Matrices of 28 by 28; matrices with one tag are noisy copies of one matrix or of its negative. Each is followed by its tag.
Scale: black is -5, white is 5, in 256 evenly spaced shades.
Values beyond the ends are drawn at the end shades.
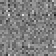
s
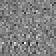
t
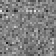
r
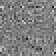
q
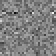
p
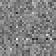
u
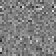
q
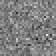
u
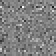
q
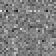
r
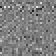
q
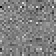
q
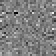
p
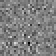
t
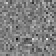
u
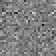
p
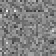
r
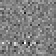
t
